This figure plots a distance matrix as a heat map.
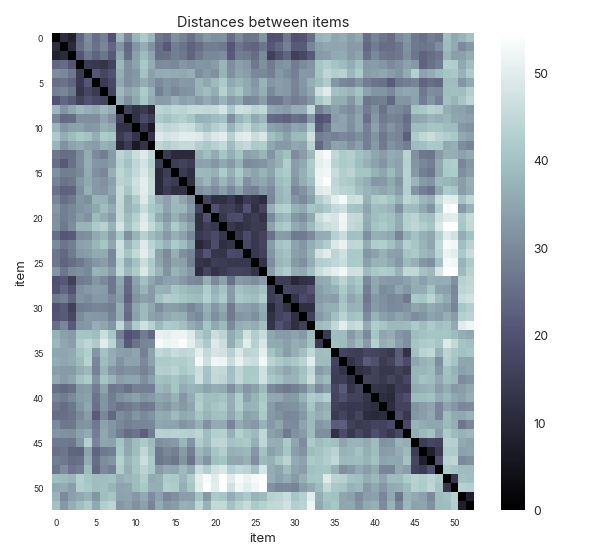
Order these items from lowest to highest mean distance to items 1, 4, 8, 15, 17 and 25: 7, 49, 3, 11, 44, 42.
3, 7, 42, 44, 11, 49
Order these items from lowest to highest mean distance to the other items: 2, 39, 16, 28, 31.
2, 39, 31, 28, 16
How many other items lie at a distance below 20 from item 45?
3
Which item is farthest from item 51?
32
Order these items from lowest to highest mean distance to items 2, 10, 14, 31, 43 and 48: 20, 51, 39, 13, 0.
0, 39, 13, 51, 20
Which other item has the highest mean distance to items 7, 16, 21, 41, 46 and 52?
34
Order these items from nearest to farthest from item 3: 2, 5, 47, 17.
5, 2, 47, 17
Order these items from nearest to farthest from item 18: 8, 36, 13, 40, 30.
30, 13, 40, 8, 36
